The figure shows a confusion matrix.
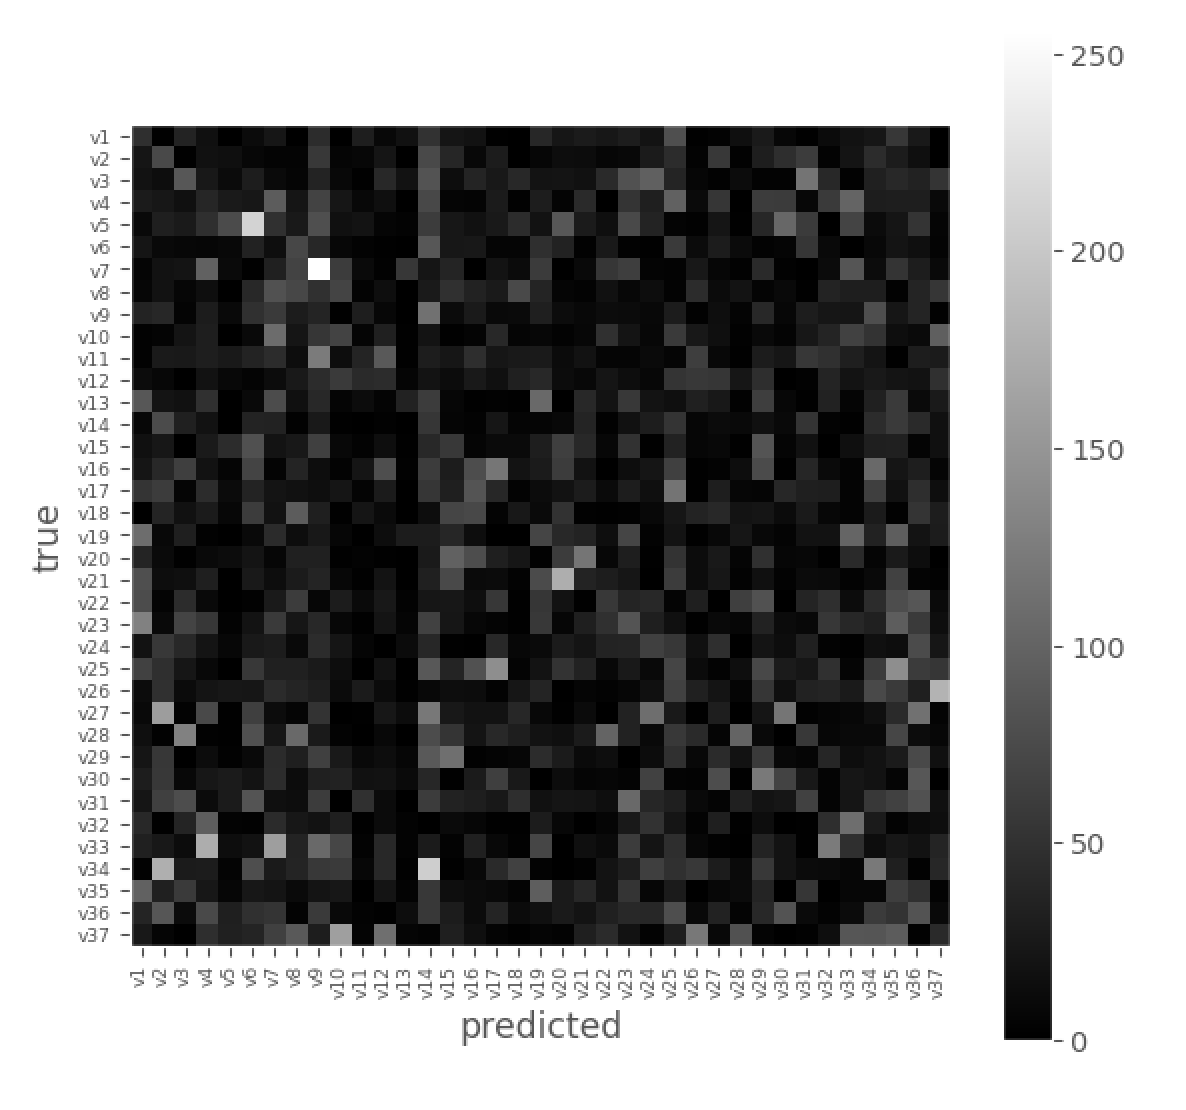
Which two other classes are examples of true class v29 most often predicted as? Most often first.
v15, v14
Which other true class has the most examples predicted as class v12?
v37
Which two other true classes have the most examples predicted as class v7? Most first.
v33, v10
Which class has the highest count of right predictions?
v34
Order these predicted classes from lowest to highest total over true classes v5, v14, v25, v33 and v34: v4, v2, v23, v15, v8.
v15, v8, v23, v4, v2
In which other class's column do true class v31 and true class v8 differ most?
v23
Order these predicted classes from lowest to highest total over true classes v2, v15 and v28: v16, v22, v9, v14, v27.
v16, v27, v22, v9, v14
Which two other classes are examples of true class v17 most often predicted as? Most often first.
v25, v16
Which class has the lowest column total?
v13
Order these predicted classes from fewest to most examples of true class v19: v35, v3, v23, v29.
v29, v3, v23, v35
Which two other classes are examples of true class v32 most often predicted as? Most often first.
v33, v4
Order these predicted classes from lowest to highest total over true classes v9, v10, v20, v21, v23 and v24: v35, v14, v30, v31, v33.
v30, v31, v33, v35, v14
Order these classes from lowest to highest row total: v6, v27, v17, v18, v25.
v6, v18, v17, v27, v25
